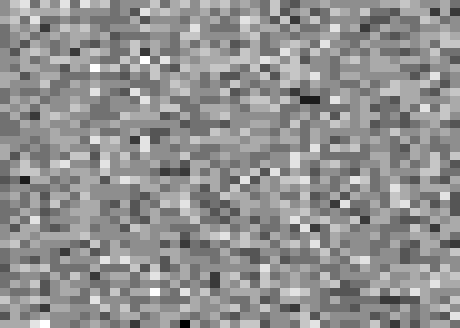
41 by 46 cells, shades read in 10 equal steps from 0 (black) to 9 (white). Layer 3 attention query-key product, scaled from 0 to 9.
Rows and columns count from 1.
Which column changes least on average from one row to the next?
1
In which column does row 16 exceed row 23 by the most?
3
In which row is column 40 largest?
24
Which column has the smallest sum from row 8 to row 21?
31
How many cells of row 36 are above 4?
33
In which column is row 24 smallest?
21
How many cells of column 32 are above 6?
6
